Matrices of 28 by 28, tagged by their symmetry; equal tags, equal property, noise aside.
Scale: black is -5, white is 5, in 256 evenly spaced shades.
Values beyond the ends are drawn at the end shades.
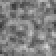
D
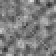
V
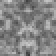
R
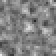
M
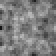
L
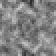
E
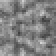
L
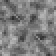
E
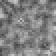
V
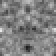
R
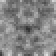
R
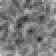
V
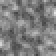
E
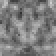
R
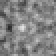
L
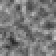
M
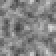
L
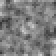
E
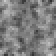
E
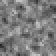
E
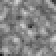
M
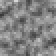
E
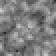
M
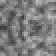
L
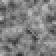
D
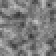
D
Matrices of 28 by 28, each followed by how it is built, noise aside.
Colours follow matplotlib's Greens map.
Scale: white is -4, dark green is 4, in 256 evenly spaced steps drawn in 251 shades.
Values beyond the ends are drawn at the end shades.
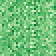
repeating rows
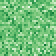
repeating columns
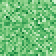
Toeplitz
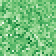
lower triangular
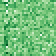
uneven columns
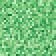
repeating columns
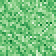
Toeplitz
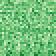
repeating columns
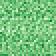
repeating columns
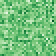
low rank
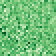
lower triangular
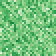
Toeplitz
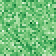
Toeplitz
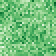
smooth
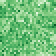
smooth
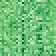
low rank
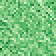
Toeplitz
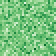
repeating rows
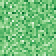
repeating rows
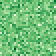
uneven columns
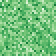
Toeplitz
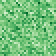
Toeplitz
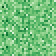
repeating rows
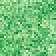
smooth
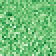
lower triangular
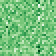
uneven columns
